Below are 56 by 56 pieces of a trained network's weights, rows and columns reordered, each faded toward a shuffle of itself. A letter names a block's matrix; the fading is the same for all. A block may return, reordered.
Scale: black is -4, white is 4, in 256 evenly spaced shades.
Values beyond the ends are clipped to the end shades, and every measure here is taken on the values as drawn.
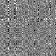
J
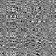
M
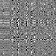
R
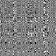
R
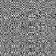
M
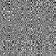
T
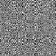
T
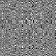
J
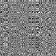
M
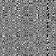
R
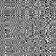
R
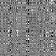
R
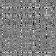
R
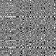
R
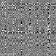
R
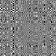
R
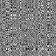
M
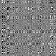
R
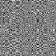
M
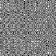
J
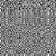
T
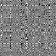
R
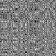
T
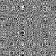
T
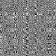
J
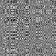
M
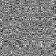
T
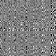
R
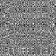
T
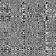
R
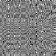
J
